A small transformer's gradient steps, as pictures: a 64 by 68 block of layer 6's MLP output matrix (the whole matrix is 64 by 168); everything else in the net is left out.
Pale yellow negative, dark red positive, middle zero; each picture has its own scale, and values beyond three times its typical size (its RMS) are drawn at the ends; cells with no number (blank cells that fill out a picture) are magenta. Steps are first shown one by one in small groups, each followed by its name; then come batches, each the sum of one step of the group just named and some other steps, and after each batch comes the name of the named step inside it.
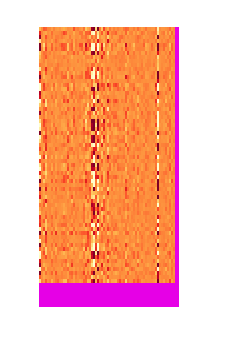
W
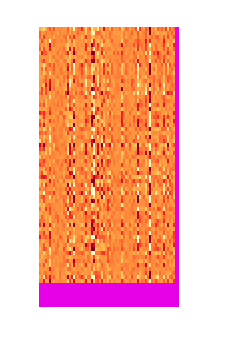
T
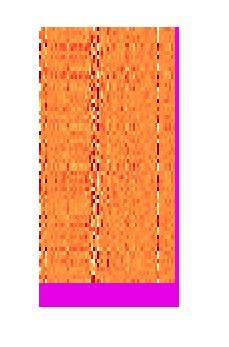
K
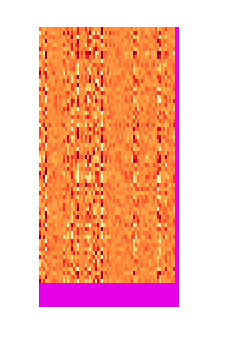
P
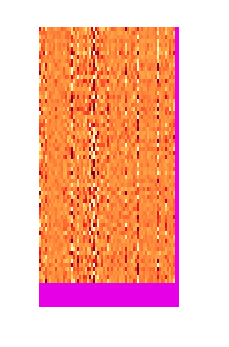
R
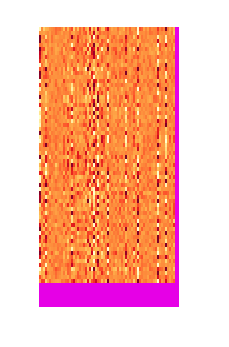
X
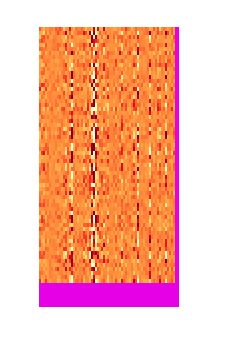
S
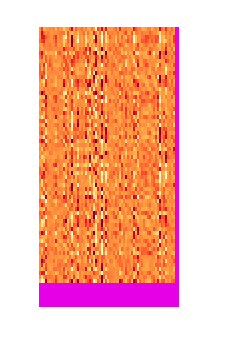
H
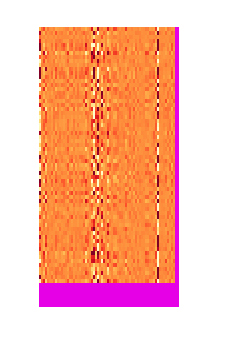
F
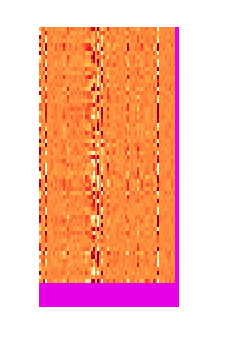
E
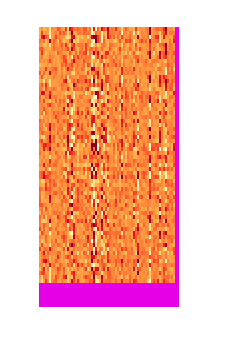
H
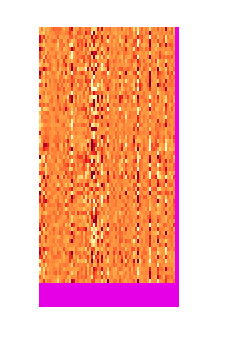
X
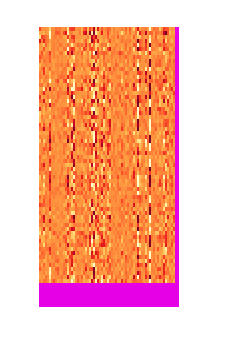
S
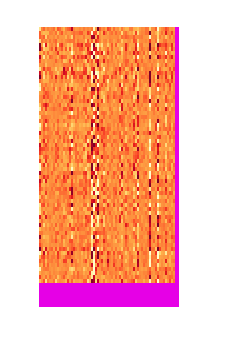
K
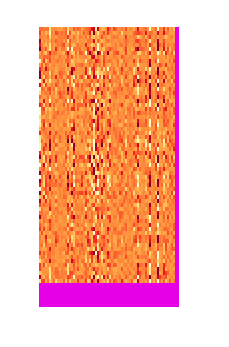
F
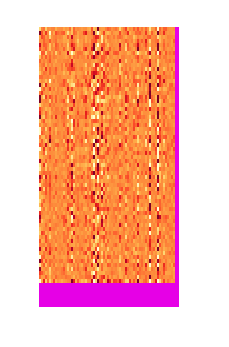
H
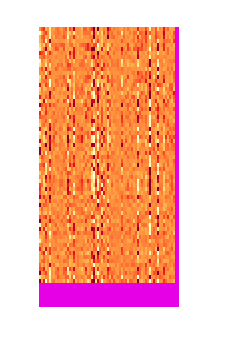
E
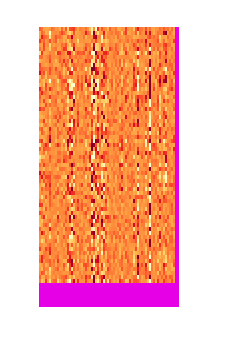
H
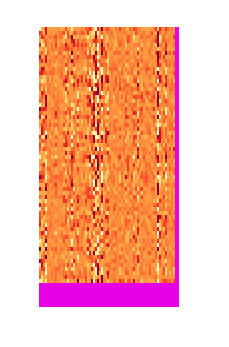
H
